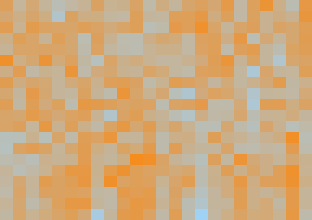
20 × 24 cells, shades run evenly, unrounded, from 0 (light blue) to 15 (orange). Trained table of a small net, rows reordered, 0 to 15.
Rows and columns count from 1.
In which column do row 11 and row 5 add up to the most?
3
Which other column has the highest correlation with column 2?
6
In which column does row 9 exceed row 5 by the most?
10
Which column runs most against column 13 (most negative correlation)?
14
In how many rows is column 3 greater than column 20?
10
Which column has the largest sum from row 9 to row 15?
7
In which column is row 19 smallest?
16
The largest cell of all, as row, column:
15, 11
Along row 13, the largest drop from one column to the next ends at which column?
24
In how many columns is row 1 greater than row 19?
13
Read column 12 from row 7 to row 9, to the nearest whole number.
10 5 7
